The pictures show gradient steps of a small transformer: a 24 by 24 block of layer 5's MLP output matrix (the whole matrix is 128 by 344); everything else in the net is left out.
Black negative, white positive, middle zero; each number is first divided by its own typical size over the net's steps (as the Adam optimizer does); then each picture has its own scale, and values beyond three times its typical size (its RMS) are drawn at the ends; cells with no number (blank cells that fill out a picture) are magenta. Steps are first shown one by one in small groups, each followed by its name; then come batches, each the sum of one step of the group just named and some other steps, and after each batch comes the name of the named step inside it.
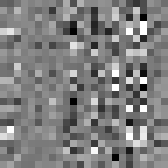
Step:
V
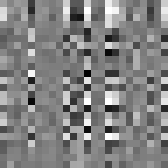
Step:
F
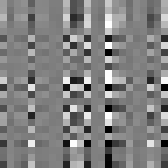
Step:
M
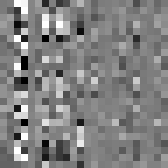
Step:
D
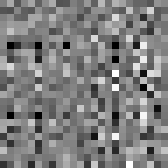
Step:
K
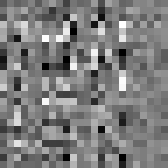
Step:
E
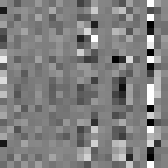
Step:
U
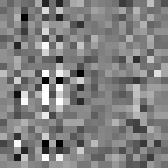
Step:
U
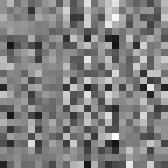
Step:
K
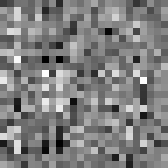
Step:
V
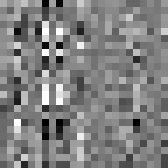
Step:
M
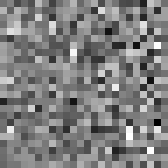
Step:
V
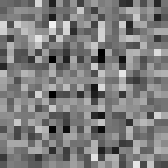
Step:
E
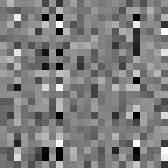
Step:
K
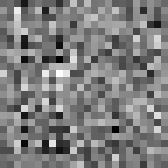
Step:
M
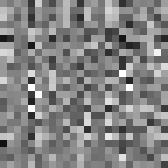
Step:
F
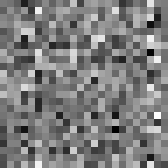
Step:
U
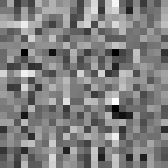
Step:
F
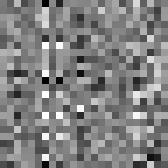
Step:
U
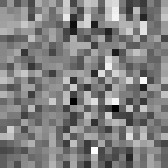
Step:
V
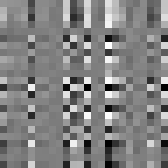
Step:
M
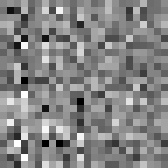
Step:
D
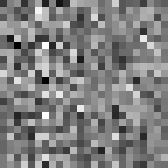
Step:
K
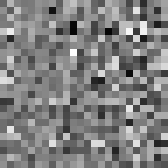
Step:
V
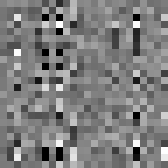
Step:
K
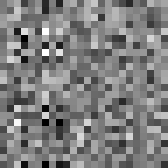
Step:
M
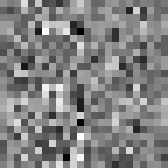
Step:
D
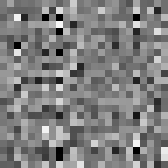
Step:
K
